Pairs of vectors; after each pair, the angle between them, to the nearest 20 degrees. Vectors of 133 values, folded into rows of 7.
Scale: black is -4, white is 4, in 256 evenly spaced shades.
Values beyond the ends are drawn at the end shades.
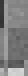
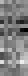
100 degrees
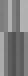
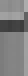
100 degrees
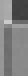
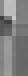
100 degrees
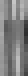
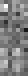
60 degrees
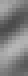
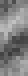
160 degrees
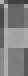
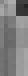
100 degrees
